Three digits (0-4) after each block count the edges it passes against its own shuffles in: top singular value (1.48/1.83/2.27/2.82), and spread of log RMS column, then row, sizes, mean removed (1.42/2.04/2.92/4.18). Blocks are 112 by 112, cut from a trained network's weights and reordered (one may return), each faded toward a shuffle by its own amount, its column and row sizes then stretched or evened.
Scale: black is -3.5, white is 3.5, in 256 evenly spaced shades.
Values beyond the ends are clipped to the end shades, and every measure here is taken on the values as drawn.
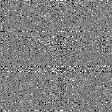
2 2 3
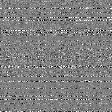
1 1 4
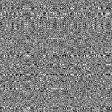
4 0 3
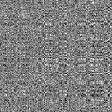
4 2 2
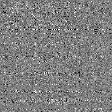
0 2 3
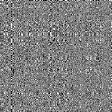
3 3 2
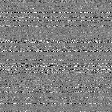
1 0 4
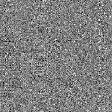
2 2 0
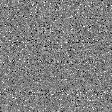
0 0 2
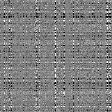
4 4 2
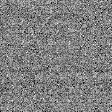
0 2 0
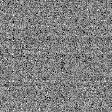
0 2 0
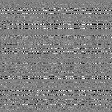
4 0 4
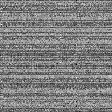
4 0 0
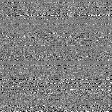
1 0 4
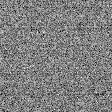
0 0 0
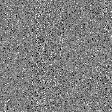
0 2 0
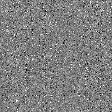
0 2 1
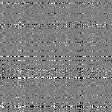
3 2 4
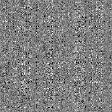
1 3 2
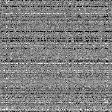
4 2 3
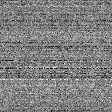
3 0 3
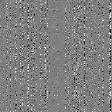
2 4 1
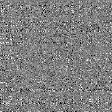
1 2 3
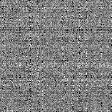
2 3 1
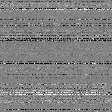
4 0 4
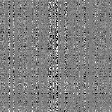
1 4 2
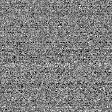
1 1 2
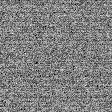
1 0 0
